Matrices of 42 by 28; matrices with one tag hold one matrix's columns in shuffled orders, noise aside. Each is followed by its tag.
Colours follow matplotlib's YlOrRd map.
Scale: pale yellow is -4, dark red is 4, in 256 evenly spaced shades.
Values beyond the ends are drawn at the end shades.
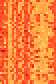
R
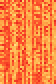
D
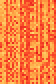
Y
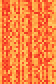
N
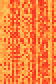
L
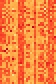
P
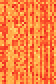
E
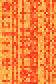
N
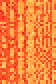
R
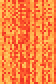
P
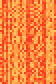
P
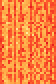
R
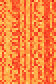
N
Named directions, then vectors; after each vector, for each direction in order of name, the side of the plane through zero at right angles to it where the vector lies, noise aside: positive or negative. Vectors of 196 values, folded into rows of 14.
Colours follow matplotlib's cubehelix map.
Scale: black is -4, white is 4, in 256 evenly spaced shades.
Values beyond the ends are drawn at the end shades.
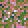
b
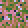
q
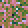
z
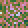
positive, negative, negative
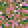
positive, negative, negative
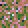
positive, positive, negative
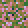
negative, negative, positive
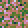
positive, positive, positive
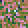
positive, negative, positive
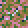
positive, positive, negative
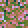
negative, negative, negative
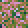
positive, negative, positive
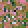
negative, positive, negative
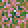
positive, negative, positive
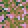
negative, negative, negative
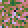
negative, positive, negative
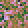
positive, positive, positive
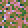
positive, positive, positive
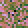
negative, positive, positive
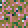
negative, negative, positive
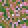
positive, negative, negative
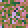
negative, positive, negative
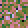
positive, positive, negative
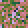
negative, positive, negative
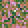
positive, negative, positive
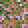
negative, negative, negative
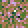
positive, negative, positive
